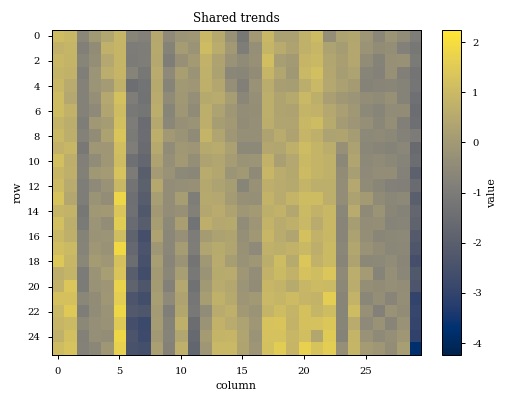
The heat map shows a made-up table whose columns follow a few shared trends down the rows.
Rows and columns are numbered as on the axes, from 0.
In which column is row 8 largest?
5
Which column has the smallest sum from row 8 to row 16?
7
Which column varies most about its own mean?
29
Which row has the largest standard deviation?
25
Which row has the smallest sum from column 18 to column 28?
4
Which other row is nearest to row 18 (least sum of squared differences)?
16
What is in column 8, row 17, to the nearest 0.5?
0
